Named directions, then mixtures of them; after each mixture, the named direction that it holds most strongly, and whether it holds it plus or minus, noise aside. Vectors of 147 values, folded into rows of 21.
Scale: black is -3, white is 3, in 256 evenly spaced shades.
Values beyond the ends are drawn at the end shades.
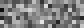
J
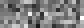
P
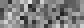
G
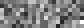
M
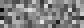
J, plus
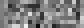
P, plus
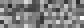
J, minus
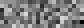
M, minus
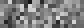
G, minus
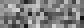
P, minus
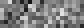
G, minus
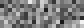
M, plus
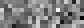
M, plus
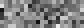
M, minus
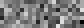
M, minus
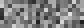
M, minus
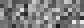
M, plus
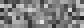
J, plus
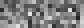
P, plus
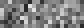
G, minus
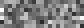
J, minus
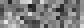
G, plus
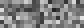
J, minus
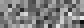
M, minus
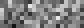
G, minus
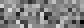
M, minus
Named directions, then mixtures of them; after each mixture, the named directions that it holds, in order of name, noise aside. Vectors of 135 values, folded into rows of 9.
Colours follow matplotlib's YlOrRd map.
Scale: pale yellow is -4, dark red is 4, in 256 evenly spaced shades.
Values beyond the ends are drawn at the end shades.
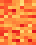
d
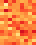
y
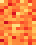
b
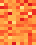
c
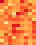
b.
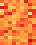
c, d.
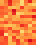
b, d.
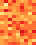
y.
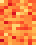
b.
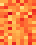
b, c.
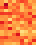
y.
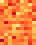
b.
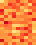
b, d.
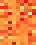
c.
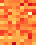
c, y.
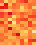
c, y.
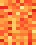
b, c.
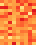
c.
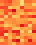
d.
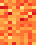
c.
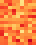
b, d.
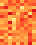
b, c.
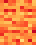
d, y.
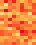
y.
